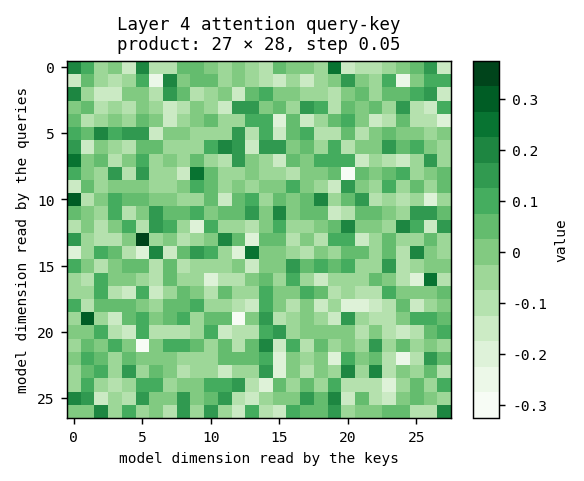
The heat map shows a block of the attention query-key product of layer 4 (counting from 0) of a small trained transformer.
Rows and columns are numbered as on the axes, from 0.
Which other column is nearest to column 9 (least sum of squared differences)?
3
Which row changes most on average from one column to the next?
14
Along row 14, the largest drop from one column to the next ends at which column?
7
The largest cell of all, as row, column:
13, 5
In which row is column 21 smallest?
18
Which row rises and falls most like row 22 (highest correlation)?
23
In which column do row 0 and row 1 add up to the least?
6
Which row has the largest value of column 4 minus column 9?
12
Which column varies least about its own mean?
16
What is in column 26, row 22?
0.15
